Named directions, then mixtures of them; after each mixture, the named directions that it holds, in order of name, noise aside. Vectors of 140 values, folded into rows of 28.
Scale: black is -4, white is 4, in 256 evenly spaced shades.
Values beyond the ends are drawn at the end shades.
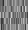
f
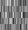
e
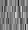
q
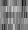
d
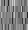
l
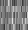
d, l.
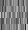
f, q.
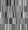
e.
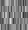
e, f.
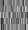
f.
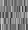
f.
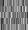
f.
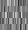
e, q.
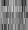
d, l.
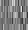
l, q.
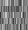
d, e.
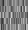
f.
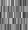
e.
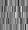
q.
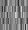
q.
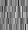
q.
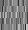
f, q.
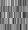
e.
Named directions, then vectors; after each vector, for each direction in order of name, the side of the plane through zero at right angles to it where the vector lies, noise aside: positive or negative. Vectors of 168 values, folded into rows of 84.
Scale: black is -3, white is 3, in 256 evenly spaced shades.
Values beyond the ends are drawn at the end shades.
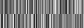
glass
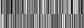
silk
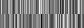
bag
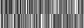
negative, positive, positive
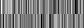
positive, negative, negative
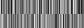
negative, negative, positive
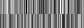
negative, negative, negative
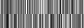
positive, positive, positive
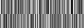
negative, negative, positive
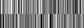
positive, negative, negative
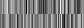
negative, negative, negative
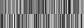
negative, positive, negative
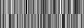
negative, negative, negative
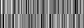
positive, negative, negative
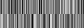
negative, negative, positive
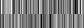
positive, negative, negative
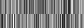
negative, positive, negative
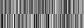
negative, positive, negative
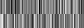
negative, negative, positive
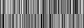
positive, negative, negative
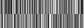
negative, positive, positive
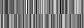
positive, positive, positive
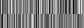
positive, positive, negative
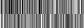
negative, positive, positive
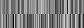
positive, negative, positive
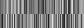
negative, positive, negative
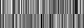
positive, negative, negative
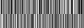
negative, negative, positive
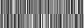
negative, positive, positive
